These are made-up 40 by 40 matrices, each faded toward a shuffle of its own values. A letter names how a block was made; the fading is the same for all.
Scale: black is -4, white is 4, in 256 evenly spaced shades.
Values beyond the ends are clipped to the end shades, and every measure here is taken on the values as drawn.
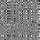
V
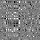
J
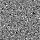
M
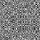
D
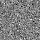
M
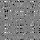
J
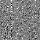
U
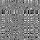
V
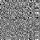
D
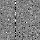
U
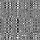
V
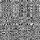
D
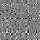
J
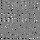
J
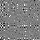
J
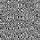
D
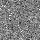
M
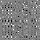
J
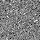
M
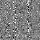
U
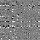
J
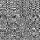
D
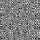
D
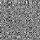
D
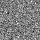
M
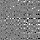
J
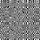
V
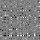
J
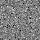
M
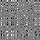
V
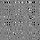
J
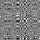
V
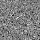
M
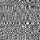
D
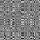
V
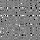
J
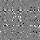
J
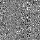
U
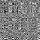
D
